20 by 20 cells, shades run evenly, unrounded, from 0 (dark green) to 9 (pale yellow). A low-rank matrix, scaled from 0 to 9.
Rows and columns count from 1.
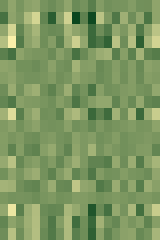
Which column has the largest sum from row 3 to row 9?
2
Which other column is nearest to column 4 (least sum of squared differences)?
9
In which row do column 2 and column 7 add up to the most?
4
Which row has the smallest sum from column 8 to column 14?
18
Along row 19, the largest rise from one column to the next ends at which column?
13
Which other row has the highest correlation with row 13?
12
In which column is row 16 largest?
10
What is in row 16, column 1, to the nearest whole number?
6
